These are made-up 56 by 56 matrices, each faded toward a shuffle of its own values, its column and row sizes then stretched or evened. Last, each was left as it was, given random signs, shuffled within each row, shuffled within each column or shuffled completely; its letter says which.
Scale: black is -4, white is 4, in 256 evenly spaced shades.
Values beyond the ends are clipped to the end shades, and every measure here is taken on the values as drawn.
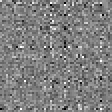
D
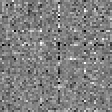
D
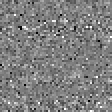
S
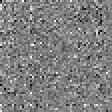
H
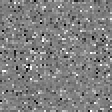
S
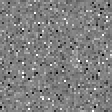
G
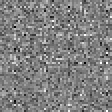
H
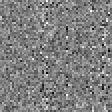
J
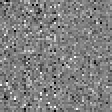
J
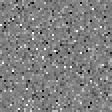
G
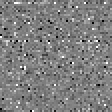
S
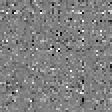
H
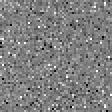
G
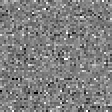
S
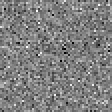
G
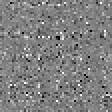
H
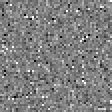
G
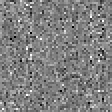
J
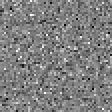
G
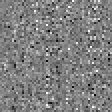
J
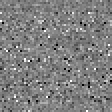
S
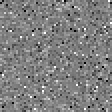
G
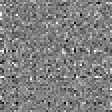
D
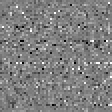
S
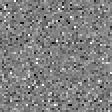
S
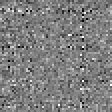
H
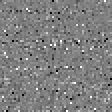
S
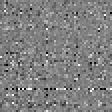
H
